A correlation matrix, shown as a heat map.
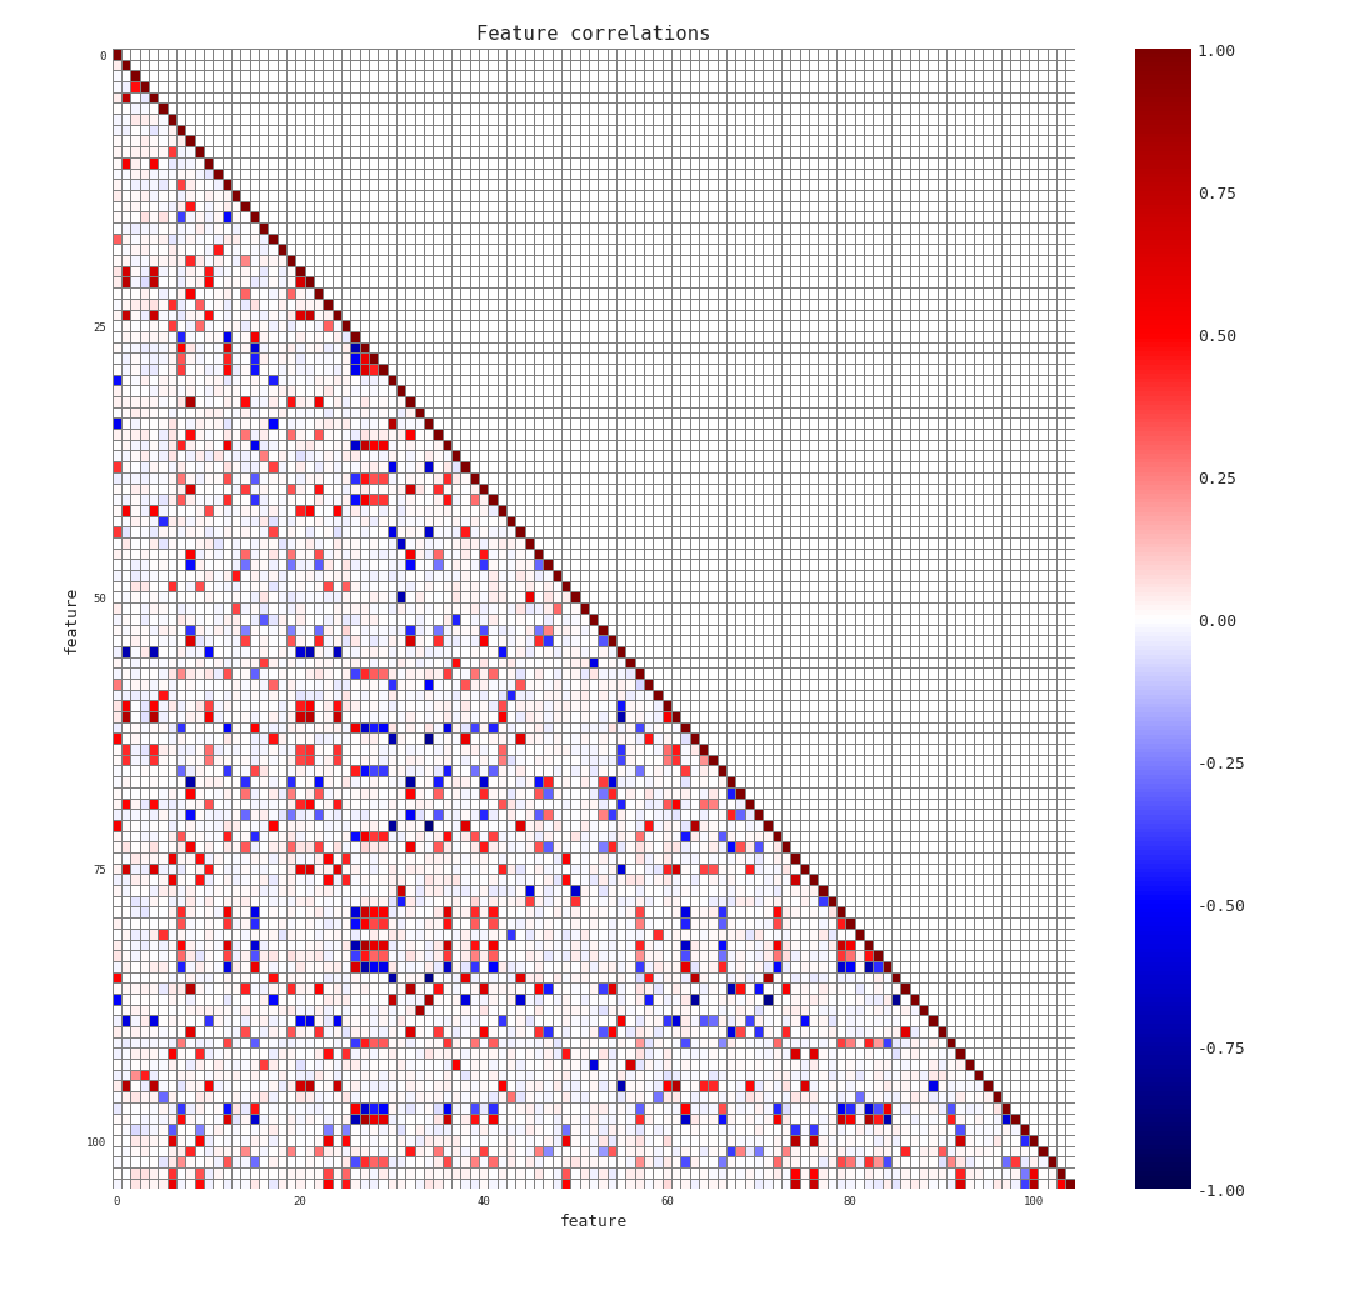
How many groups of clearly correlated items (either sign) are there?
12
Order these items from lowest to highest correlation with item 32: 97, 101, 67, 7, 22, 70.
67, 70, 97, 7, 101, 22
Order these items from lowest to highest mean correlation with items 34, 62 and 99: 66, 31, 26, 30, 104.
104, 31, 66, 26, 30
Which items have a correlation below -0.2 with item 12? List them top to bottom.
15, 26, 62, 66, 84, 97
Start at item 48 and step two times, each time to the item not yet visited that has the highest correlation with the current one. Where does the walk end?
51
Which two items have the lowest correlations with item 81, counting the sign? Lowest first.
43, 96
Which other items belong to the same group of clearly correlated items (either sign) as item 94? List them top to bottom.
2, 3
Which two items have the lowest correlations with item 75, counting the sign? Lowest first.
55, 89
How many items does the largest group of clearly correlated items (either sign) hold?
23
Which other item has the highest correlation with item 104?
100
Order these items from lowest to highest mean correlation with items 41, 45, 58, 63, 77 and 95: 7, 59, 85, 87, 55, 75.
87, 55, 59, 7, 75, 85
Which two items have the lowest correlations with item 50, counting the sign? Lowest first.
31, 77
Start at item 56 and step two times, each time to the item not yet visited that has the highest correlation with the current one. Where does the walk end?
37
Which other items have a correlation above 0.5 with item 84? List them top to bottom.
15, 26, 62, 97
